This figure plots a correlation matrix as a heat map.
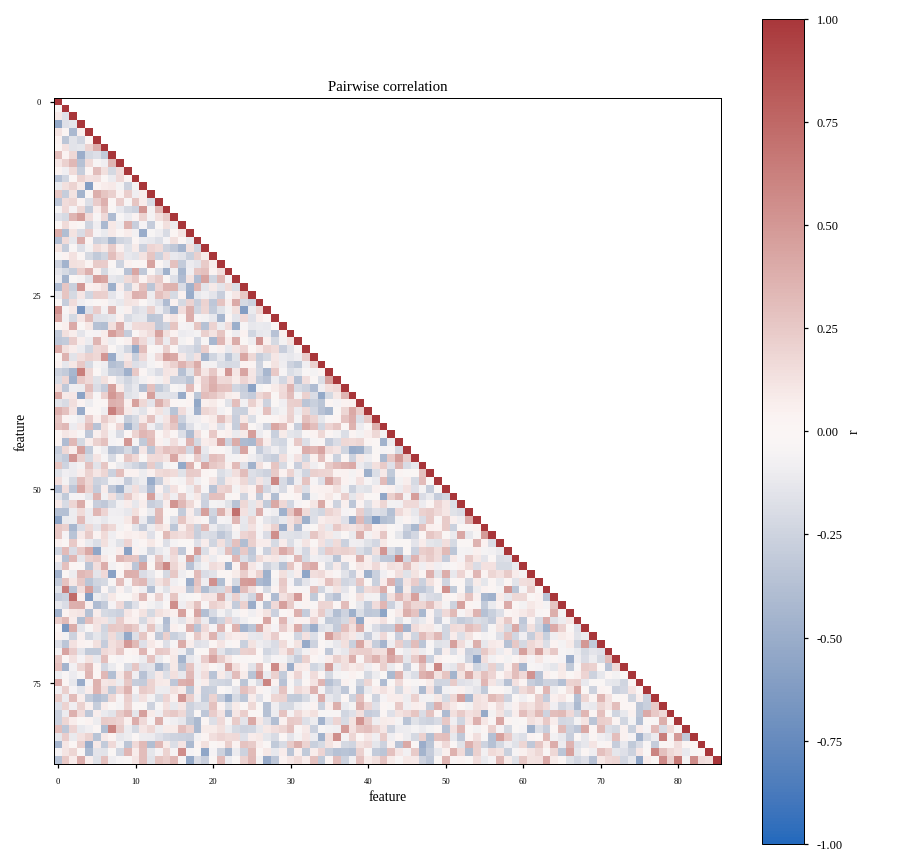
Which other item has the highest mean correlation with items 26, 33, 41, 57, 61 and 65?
15
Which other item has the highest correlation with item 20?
62
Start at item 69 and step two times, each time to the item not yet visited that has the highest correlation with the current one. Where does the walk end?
3
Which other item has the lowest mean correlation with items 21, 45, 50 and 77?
8
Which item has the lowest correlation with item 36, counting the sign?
2
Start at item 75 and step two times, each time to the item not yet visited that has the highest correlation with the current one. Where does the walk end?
0
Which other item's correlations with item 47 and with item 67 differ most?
76
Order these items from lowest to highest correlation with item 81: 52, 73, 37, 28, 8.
73, 28, 8, 52, 37
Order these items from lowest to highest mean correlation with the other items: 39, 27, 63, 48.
27, 63, 48, 39
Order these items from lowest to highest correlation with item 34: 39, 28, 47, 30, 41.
39, 30, 41, 47, 28
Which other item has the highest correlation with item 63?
1
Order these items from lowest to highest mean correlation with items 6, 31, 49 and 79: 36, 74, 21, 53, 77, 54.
77, 36, 54, 21, 74, 53
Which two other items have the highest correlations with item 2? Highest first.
64, 46
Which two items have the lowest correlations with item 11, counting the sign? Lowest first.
4, 17
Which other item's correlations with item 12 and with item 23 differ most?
53
